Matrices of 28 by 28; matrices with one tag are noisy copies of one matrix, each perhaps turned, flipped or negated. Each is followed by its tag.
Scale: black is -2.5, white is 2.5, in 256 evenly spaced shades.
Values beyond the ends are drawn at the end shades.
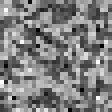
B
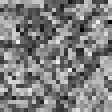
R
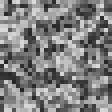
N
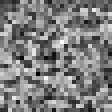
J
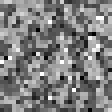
N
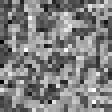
J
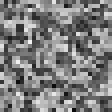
B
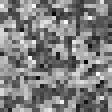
N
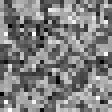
R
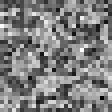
J
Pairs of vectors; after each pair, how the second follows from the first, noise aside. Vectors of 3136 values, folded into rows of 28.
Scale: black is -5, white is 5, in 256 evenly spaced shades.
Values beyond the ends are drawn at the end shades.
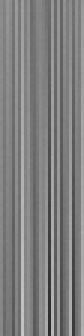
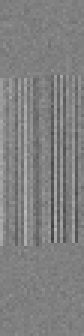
wrapped around, partly zeroed.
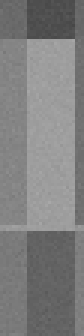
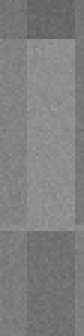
shrunk.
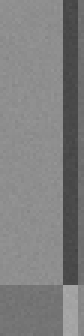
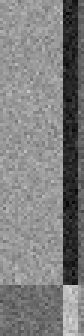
scaled up.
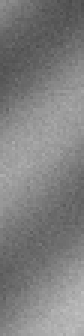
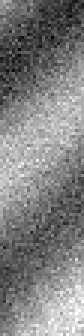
scaled up.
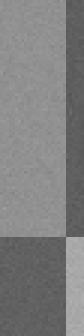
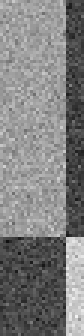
scaled up.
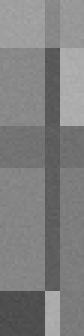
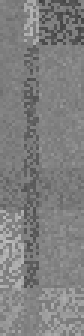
reversed, partly zeroed.
